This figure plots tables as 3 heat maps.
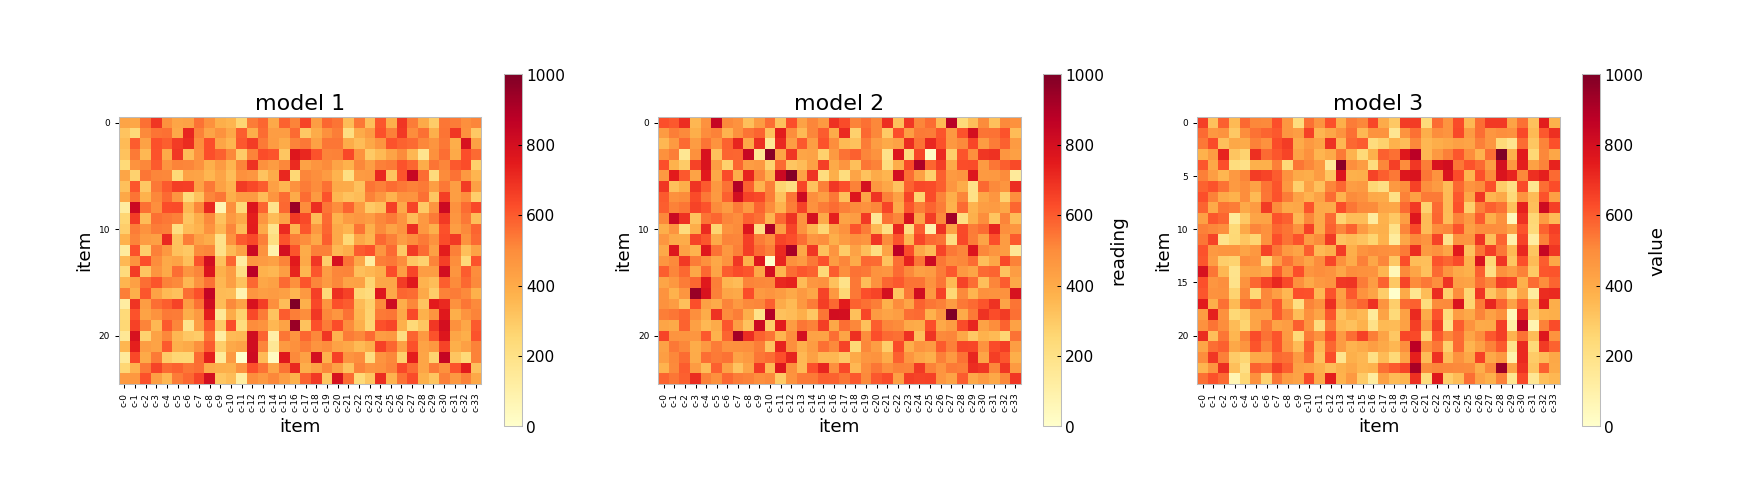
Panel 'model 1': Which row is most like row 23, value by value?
4
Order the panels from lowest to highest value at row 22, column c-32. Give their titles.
model 1, model 3, model 2
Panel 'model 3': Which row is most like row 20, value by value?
0
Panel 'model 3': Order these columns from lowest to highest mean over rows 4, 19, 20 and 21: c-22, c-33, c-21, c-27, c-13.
c-21, c-27, c-13, c-33, c-22
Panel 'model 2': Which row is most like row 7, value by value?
20
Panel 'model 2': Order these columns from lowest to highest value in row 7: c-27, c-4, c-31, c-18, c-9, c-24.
c-24, c-27, c-31, c-4, c-9, c-18
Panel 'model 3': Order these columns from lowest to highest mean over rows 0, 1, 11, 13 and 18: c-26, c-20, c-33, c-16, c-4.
c-16, c-4, c-33, c-20, c-26
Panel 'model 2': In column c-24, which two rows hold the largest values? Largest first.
4, 16
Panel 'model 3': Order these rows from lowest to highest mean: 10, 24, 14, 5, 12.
24, 14, 10, 12, 5
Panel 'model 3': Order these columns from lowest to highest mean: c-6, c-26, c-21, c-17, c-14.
c-21, c-17, c-14, c-6, c-26
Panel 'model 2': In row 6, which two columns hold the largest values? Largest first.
c-7, c-19
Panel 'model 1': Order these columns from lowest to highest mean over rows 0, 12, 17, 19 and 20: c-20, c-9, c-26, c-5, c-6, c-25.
c-9, c-6, c-26, c-5, c-20, c-25
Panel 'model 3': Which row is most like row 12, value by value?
8
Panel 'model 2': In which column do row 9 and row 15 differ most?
c-27
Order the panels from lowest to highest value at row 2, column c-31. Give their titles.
model 3, model 1, model 2
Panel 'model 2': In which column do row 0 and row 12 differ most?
c-22
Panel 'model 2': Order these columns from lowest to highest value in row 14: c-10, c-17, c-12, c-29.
c-29, c-17, c-12, c-10
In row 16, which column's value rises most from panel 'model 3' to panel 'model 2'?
c-3
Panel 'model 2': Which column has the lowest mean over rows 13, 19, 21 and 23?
c-10
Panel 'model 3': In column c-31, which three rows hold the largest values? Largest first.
5, 15, 4
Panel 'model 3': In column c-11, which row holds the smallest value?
19
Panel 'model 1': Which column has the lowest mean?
c-0
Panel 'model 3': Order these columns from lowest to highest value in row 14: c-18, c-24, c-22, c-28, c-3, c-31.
c-18, c-3, c-31, c-24, c-28, c-22
